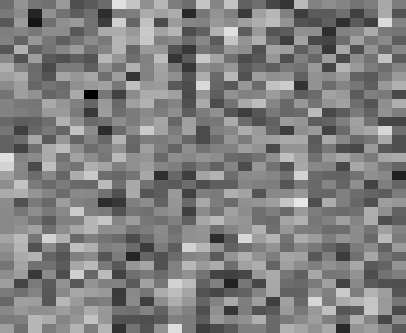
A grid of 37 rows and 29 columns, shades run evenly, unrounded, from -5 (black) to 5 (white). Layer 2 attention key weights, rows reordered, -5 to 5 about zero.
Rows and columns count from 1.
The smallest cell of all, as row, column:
11, 7
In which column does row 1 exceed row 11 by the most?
9
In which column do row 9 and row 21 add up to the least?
27
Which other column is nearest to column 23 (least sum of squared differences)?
26
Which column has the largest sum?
6
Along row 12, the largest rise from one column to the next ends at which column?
15
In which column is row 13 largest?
23
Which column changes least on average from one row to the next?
1
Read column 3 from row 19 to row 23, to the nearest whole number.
-2 -1 0 1 0
